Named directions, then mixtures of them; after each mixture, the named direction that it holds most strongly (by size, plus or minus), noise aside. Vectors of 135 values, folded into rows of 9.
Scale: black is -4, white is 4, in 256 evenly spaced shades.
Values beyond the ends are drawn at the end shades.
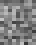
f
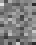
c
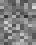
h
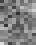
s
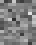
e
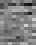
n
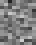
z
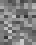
h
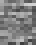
n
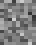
e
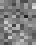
h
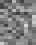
e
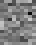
e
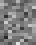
h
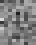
f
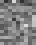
e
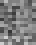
f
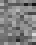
c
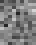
s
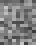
f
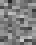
z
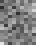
s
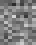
h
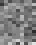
c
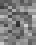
s
